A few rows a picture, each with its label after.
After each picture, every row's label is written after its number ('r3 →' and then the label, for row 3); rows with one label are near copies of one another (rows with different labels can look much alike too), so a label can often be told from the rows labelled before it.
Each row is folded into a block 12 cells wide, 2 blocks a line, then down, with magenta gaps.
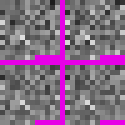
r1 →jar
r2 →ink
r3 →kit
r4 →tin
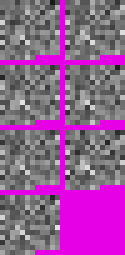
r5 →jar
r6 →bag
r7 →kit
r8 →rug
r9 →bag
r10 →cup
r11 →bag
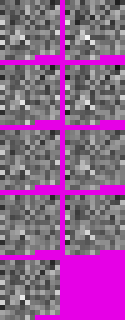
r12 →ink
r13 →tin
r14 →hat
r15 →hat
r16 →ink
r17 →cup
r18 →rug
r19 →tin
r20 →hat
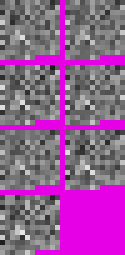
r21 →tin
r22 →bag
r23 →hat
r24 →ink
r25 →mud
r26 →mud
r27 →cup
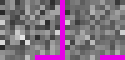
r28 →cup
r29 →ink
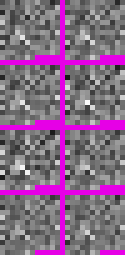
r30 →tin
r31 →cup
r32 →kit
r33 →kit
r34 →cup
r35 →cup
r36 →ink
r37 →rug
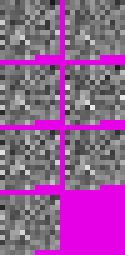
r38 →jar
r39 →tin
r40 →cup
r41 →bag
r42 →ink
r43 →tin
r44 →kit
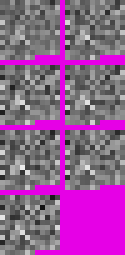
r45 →bag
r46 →hat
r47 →cup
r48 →hat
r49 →hat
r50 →tin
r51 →mud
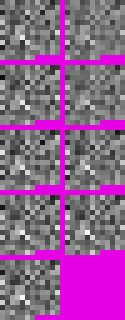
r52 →rug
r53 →rug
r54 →kit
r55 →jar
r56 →mud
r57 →tin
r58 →kit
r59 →kit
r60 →kit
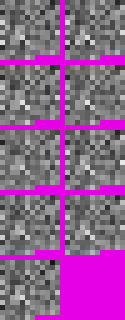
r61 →rug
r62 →ink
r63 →kit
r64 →kit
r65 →kit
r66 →bag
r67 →cup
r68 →bag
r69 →rug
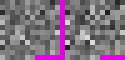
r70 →bag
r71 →cup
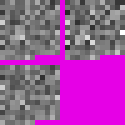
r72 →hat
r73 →ink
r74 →bag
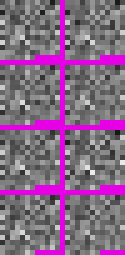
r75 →hat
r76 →jar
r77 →hat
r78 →bag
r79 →ink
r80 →bag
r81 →ink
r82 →rug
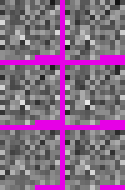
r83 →hat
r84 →rug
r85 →hat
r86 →hat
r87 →mud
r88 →tin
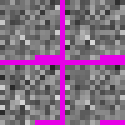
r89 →mud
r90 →cup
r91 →rug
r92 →jar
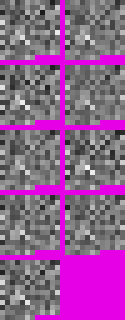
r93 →bag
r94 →kit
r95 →tin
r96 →bag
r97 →tin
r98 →kit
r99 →hat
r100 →kit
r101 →ink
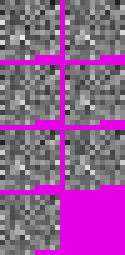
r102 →hat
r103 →bag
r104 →hat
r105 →cup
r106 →hat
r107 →kit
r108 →ink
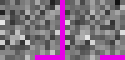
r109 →ink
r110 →jar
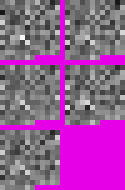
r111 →kit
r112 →jar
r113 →bag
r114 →cup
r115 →mud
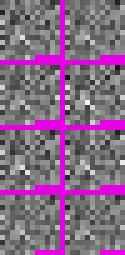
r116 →tin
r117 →jar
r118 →mud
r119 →rug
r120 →tin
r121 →bag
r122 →rug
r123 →ink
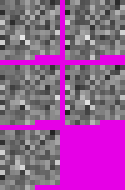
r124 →jar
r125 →hat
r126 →jar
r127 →rug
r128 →rug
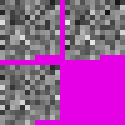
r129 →tin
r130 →mud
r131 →ink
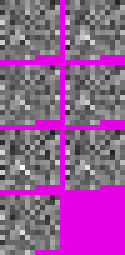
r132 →ink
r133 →cup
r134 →bag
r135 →cup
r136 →tin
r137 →tin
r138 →tin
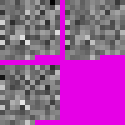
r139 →jar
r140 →jar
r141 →kit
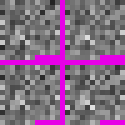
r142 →rug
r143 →kit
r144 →rug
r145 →cup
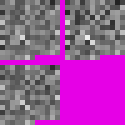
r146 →hat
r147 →tin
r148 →bag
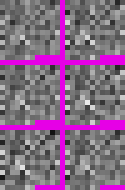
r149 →jar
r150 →ink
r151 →rug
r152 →hat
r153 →rug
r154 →rug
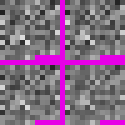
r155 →ink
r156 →cup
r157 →mud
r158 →cup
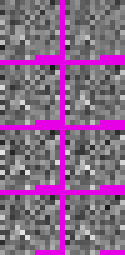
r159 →rug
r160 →rug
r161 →jar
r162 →hat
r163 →ink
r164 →mud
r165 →tin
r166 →mud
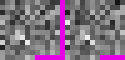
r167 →cup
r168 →tin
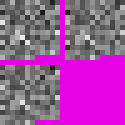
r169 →bag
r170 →kit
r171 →hat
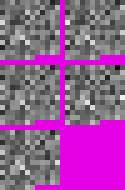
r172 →mud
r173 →mud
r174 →rug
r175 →bag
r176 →bag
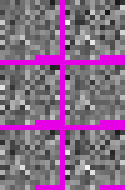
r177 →jar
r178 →mud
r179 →ink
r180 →ink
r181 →tin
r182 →tin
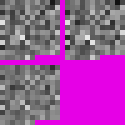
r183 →hat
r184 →jar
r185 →jar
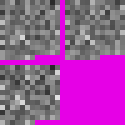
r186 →hat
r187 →bag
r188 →bag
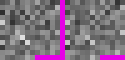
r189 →tin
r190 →ink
